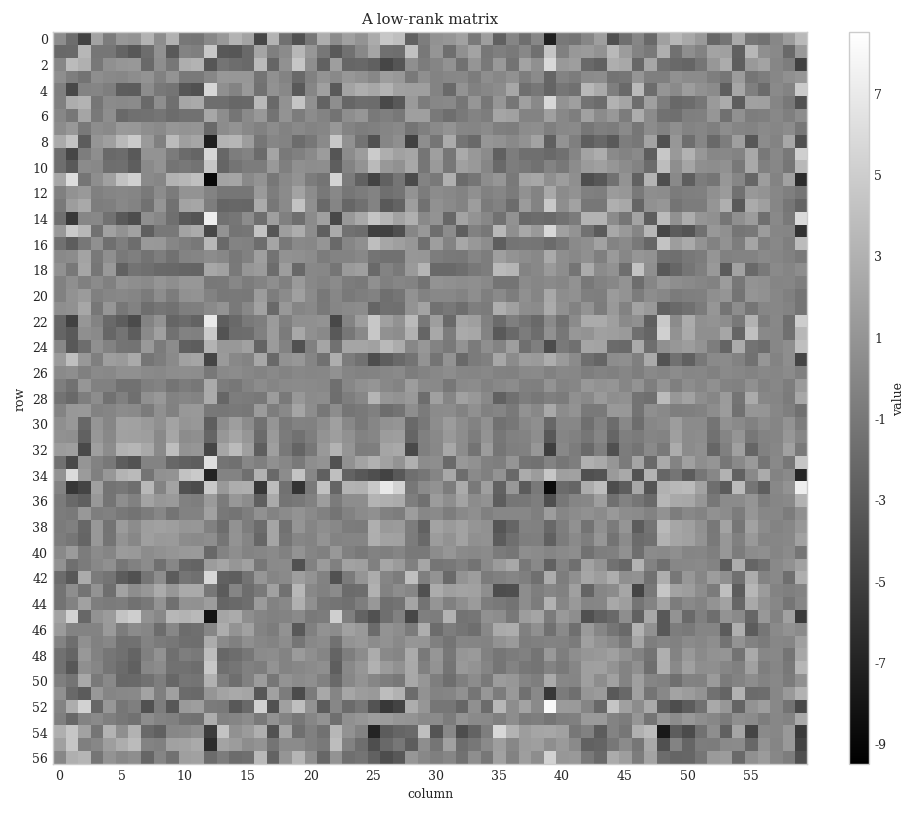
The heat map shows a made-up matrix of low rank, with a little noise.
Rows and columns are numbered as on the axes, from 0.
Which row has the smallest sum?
54
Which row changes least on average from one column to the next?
26
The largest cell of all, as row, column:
52, 39
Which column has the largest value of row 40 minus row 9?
1
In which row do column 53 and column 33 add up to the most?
43
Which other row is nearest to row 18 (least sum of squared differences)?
6
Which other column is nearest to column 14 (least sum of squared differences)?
9
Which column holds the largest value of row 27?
12
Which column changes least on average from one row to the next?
57
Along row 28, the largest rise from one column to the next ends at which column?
48
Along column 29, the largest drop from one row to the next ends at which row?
19
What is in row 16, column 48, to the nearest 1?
4
